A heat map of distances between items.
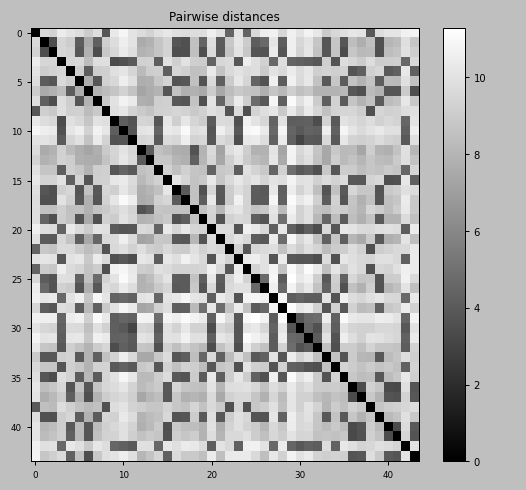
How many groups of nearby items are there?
5
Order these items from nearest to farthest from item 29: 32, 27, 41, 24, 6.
27, 32, 6, 41, 24
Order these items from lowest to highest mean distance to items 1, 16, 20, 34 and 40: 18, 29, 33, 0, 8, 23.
33, 23, 29, 18, 8, 0
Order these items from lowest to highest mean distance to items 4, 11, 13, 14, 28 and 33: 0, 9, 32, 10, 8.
32, 9, 10, 8, 0
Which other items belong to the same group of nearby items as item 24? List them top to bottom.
0, 8, 22, 38
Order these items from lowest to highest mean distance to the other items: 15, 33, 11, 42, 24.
33, 11, 42, 15, 24
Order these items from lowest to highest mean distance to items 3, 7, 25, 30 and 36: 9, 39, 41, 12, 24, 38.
39, 9, 41, 12, 38, 24
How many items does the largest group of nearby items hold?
14
